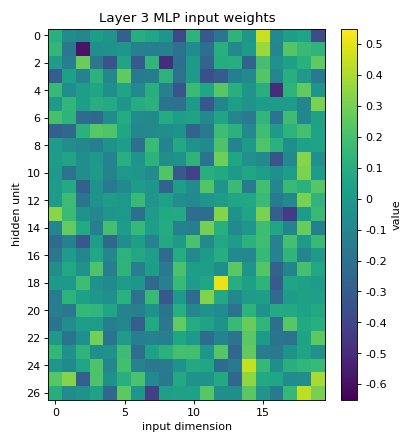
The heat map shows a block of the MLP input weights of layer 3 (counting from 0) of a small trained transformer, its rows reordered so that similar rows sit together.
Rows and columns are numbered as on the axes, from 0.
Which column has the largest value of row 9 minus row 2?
8
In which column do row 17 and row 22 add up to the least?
16
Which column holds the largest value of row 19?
11
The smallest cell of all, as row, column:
1, 2
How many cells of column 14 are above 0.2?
6
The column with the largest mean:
15
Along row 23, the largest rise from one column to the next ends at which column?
14
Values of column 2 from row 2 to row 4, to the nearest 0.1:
0.3 -0.1 0
